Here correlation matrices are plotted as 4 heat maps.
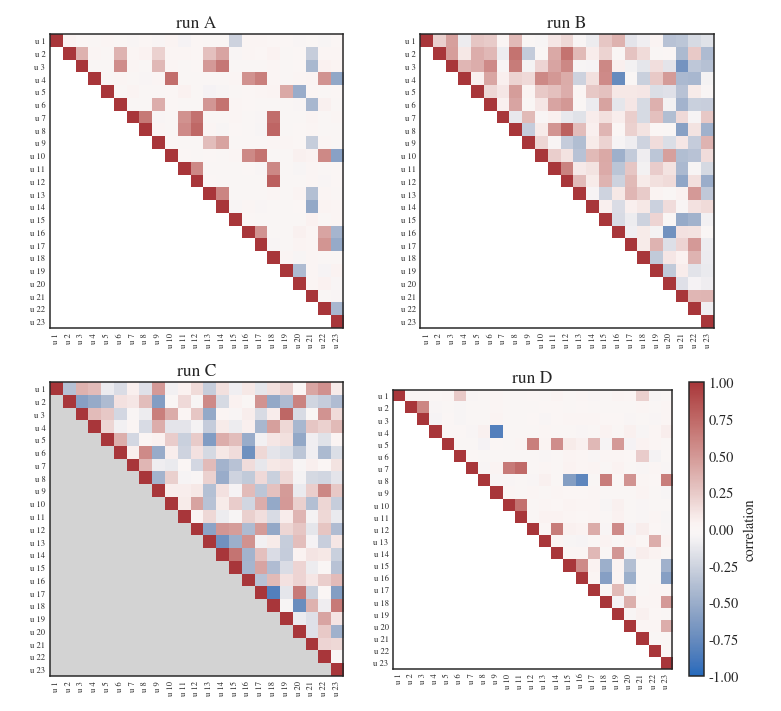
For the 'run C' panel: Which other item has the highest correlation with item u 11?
u 20
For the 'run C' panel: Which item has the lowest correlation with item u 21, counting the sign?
u 10
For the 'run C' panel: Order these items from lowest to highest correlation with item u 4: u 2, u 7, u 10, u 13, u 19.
u 2, u 13, u 10, u 7, u 19
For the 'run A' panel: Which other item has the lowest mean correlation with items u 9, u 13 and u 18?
u 21
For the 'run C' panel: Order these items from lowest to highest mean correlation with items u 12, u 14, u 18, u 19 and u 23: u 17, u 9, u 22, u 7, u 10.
u 17, u 7, u 10, u 22, u 9
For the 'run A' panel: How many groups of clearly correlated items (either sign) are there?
5
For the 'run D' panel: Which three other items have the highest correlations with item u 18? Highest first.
u 8, u 23, u 20
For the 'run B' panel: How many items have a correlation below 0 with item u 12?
5
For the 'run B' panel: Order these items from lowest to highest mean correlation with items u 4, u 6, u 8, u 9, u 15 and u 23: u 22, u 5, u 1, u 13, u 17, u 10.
u 22, u 13, u 17, u 1, u 5, u 10
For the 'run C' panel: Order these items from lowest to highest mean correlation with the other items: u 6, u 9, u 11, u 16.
u 6, u 16, u 11, u 9
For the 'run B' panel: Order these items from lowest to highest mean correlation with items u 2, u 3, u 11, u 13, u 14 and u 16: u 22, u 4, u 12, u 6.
u 4, u 22, u 6, u 12
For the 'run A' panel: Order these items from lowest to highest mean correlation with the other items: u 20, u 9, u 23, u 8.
u 23, u 20, u 9, u 8
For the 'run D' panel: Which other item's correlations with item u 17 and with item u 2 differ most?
u 3
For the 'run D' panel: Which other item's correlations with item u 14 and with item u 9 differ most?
u 4
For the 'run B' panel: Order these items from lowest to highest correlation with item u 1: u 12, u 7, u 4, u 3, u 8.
u 4, u 7, u 12, u 8, u 3
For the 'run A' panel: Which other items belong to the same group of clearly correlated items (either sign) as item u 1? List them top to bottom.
u 15
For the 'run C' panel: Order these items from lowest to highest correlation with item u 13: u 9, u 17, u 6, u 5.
u 5, u 9, u 6, u 17
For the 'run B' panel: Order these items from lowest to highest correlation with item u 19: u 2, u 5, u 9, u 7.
u 5, u 2, u 9, u 7
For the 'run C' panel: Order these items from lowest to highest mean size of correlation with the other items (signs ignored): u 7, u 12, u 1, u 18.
u 7, u 1, u 12, u 18
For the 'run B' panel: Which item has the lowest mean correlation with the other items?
u 21
